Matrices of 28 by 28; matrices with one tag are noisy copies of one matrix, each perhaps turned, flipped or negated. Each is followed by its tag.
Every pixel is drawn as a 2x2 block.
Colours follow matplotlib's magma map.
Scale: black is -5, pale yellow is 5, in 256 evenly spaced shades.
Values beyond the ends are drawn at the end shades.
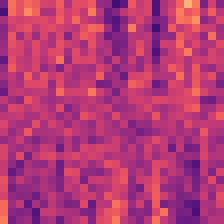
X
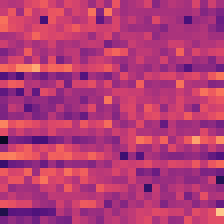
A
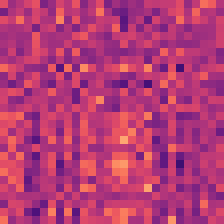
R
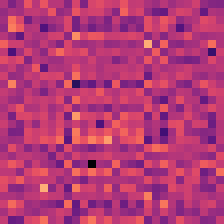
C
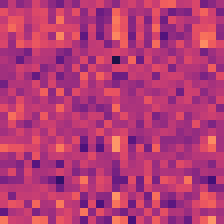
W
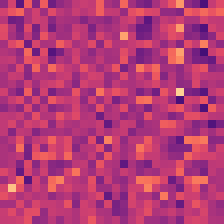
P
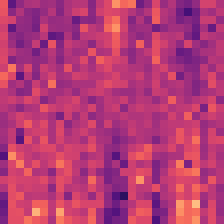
X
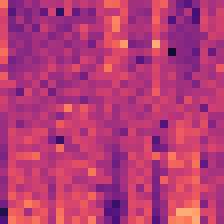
X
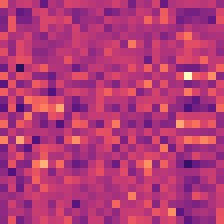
W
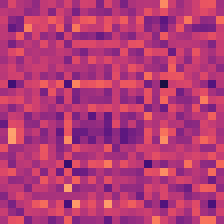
C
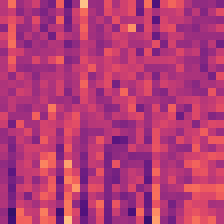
A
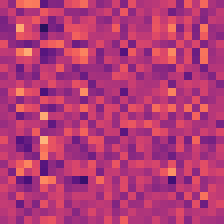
P
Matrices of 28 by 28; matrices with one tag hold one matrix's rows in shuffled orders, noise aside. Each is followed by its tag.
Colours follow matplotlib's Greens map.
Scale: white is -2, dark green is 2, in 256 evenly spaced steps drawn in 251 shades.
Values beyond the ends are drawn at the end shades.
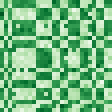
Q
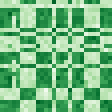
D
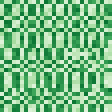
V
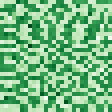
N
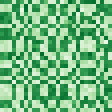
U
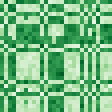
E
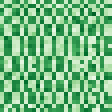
V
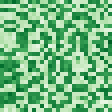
N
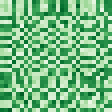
U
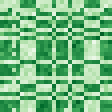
D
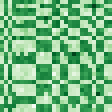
Q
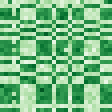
D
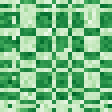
D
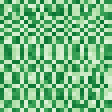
V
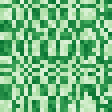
U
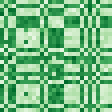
E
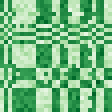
Q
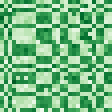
Q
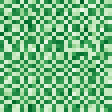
V
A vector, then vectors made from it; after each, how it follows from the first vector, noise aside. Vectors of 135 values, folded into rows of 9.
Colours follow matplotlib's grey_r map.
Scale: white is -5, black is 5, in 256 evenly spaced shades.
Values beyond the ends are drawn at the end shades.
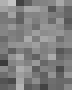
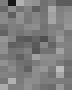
negated, partly zeroed.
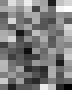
reversed, negated, scaled up.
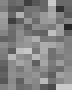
reversed.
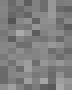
reversed, shrunk.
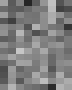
reversed.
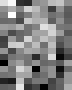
scaled up.
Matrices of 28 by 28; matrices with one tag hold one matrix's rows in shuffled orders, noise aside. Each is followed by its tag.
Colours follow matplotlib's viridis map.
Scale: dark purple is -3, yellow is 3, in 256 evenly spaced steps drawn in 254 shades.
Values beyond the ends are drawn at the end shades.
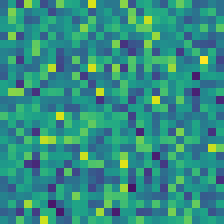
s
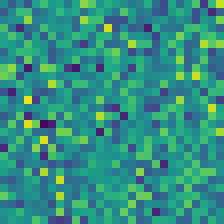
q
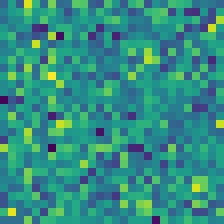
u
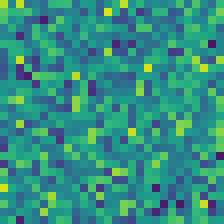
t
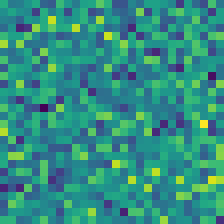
t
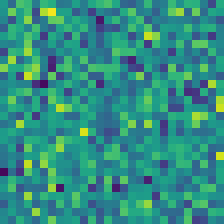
u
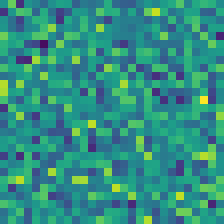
t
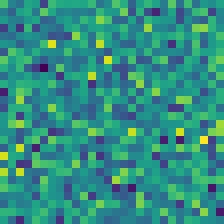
t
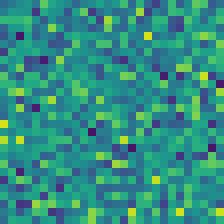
t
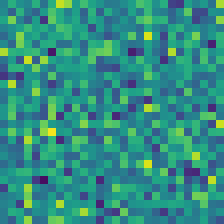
u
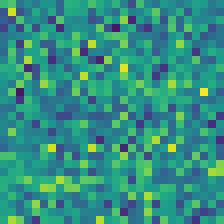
s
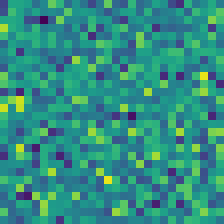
t
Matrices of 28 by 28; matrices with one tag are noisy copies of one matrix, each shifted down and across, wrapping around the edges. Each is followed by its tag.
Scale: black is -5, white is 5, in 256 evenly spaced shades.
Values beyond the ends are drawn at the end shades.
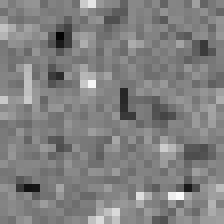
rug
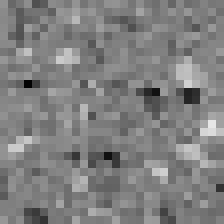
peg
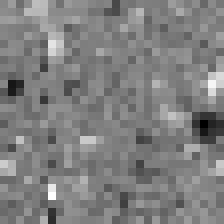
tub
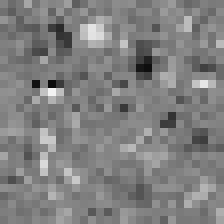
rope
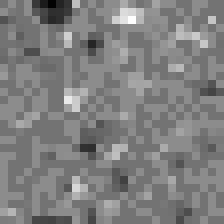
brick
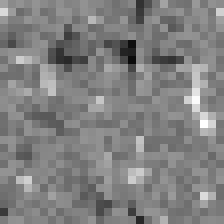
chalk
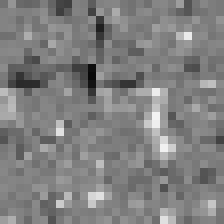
chalk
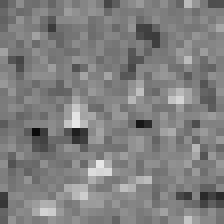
peg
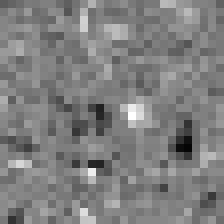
rope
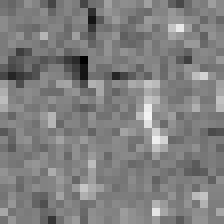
chalk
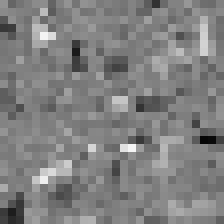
rug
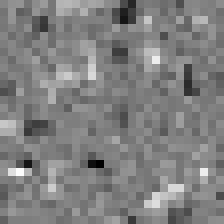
rug
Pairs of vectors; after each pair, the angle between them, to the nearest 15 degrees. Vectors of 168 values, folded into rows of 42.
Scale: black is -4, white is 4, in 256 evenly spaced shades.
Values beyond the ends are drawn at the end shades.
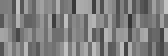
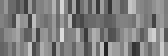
105 degrees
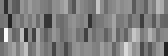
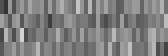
60 degrees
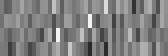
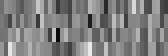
135 degrees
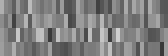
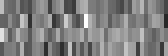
60 degrees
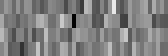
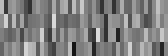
105 degrees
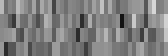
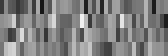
135 degrees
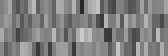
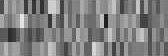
105 degrees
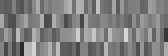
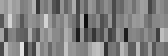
135 degrees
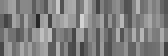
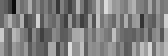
120 degrees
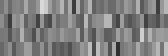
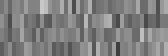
15 degrees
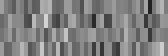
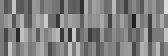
75 degrees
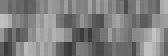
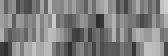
30 degrees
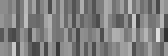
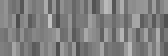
60 degrees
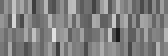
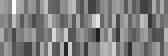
45 degrees
